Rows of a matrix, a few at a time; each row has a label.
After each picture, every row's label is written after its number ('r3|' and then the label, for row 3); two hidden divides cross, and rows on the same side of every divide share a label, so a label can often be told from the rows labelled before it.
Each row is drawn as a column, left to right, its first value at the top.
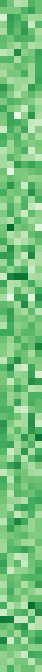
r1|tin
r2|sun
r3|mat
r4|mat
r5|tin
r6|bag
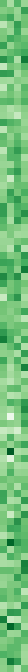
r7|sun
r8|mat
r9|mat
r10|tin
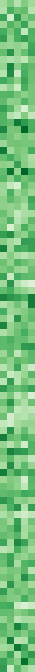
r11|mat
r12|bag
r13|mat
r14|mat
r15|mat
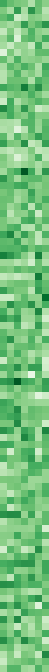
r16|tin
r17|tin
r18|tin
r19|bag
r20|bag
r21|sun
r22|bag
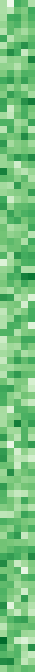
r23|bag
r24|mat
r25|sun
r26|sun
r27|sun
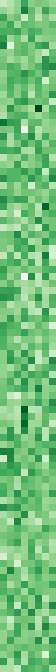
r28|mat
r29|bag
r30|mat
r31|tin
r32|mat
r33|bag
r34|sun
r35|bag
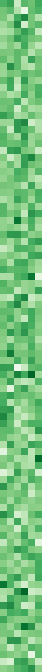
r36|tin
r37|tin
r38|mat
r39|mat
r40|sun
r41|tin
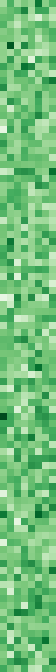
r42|tin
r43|sun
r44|bag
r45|mat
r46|bag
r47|tin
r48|tin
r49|bag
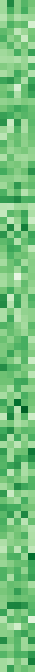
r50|bag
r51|tin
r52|bag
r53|tin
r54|bag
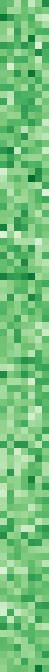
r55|sun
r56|mat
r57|sun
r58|sun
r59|mat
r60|bag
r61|tin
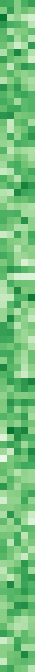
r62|sun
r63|tin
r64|bag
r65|bag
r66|bag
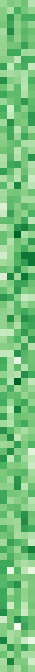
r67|bag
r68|mat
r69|tin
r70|sun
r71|sun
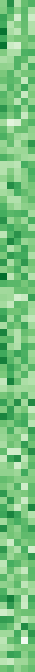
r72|sun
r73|tin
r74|tin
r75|sun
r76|bag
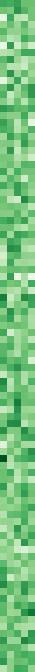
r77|bag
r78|sun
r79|tin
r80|bag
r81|bag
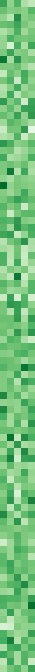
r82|tin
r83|bag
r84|sun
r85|bag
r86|tin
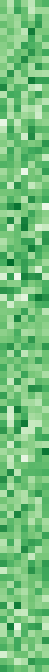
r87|tin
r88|mat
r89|tin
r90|sun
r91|mat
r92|mat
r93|bag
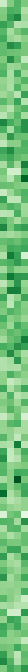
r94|mat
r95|sun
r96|sun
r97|mat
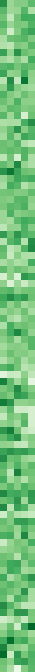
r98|bag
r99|bag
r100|bag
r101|mat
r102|mat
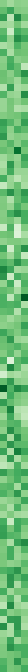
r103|mat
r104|tin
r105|mat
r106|mat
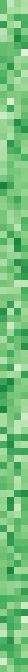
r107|tin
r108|bag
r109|mat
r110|mat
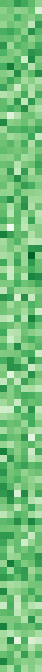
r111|mat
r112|bag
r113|sun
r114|bag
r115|sun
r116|mat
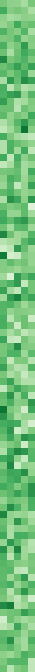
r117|tin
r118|bag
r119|mat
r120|mat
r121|bag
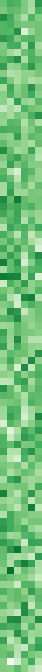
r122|mat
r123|sun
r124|sun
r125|bag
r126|mat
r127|tin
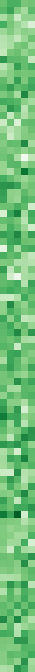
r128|tin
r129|tin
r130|tin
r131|bag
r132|bag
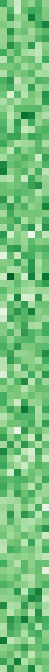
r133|bag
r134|sun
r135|mat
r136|tin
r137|sun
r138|bag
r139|sun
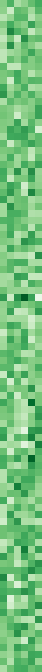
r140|bag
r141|sun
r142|mat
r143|mat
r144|bag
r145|tin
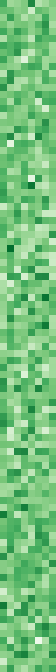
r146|tin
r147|sun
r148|mat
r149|bag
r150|tin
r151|mat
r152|mat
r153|bag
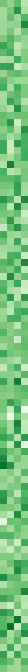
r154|bag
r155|mat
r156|tin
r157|mat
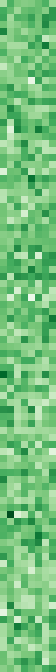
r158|sun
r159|tin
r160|mat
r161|mat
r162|sun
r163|mat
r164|sun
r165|sun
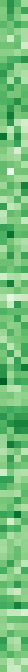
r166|tin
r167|tin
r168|tin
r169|tin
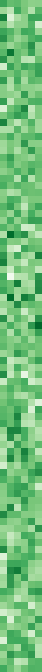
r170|sun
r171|bag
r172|tin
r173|bag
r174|mat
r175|sun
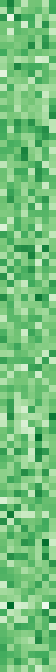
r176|mat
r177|tin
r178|mat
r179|mat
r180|sun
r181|bag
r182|mat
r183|tin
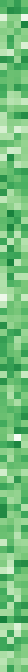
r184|tin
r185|sun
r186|tin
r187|tin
